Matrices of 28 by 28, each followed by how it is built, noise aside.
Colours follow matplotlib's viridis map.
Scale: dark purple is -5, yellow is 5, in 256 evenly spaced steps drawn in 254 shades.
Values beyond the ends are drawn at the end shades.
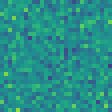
noise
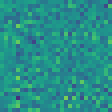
low rank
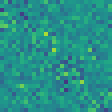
block diagonal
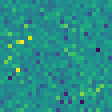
sparse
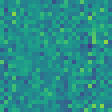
uneven columns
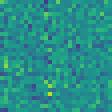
uneven columns
